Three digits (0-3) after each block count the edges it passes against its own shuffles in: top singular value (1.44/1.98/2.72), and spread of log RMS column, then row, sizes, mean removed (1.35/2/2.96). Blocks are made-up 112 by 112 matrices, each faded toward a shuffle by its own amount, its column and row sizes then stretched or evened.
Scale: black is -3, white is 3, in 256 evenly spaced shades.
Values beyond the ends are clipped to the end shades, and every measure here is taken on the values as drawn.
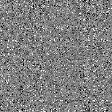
1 2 2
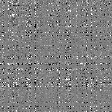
0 3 3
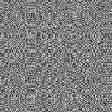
3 2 0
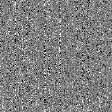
0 3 0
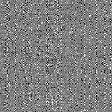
3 3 1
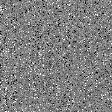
0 2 0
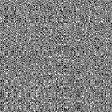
3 2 1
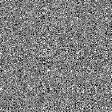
1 2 2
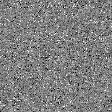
0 1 1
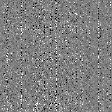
0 3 1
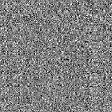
2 1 2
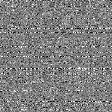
2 0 3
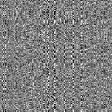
3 3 0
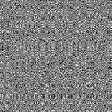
3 1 1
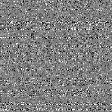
2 1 3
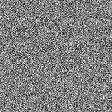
2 0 0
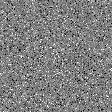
1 0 0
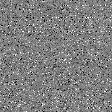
0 0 2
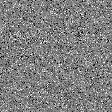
0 0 1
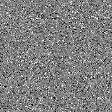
0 0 2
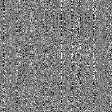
2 3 1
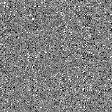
1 2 2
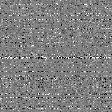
2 1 3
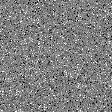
0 1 0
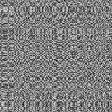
3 1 2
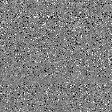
0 1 2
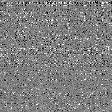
2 1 3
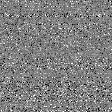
0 0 3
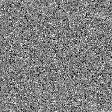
1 1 0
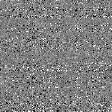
0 2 3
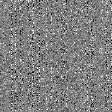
0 3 1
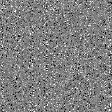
1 2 0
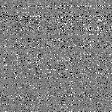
0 2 3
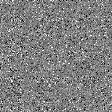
1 1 1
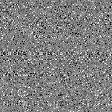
2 0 2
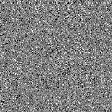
2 1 1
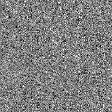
1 2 1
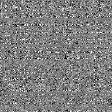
0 2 3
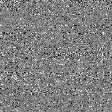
0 1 3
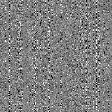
2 3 0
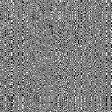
3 3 0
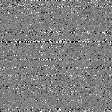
2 0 3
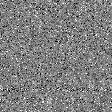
1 0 2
